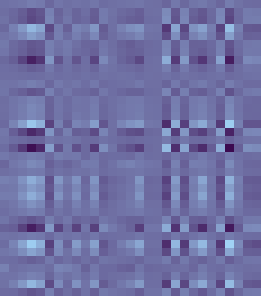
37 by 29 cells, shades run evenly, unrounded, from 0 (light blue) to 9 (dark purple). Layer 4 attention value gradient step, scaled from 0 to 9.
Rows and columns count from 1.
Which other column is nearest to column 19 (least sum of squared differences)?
25
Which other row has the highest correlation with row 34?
20
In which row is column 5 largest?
19
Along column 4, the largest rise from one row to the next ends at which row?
17
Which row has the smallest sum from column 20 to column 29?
31
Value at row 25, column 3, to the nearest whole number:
3
